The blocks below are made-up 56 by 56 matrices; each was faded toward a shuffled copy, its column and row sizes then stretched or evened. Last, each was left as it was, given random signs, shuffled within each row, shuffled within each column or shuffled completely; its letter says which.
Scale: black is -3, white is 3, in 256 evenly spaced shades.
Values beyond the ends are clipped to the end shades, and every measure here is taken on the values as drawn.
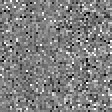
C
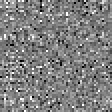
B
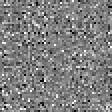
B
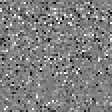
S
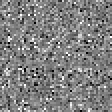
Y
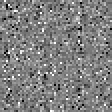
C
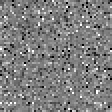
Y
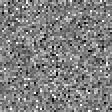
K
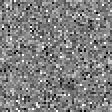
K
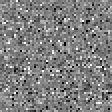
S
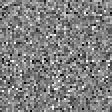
S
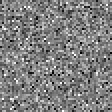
K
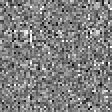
B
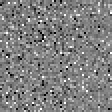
C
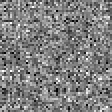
B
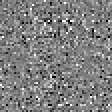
Y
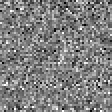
S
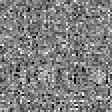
B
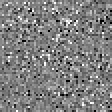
Y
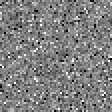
K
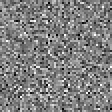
B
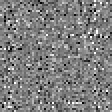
Y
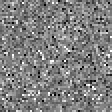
S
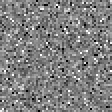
K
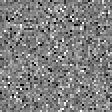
K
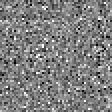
C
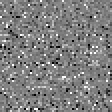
S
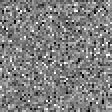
K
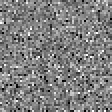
S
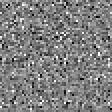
B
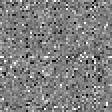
B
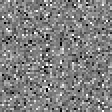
C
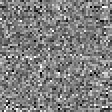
B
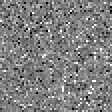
K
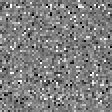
S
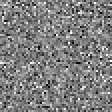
S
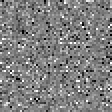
B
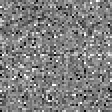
Y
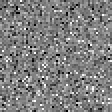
K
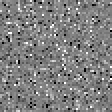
C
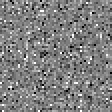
C
